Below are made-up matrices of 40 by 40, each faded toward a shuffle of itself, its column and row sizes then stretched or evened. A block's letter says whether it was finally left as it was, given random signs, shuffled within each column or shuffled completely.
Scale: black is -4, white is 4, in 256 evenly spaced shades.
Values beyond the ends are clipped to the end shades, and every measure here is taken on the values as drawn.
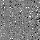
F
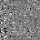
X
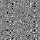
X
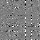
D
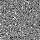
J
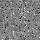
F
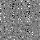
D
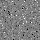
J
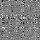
X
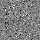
F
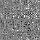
X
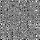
D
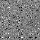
D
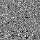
D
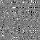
X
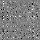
D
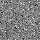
J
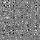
D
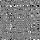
X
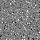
J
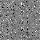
F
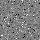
J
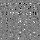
X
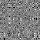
X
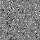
F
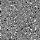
F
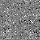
D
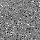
J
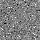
J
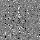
F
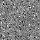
F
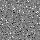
J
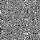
D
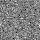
J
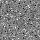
J
